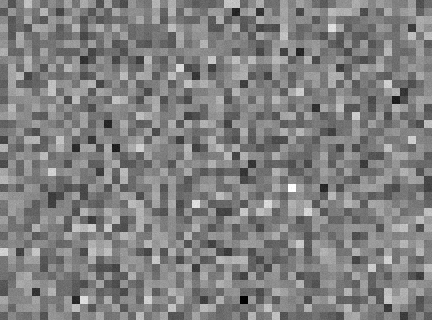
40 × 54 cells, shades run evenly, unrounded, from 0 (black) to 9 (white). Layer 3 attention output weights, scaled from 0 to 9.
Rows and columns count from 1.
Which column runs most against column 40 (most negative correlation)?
4
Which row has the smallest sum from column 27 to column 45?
7
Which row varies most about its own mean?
38
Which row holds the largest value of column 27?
8
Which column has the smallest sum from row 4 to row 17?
47
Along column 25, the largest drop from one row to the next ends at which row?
27
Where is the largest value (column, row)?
37, 24
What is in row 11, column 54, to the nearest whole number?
5
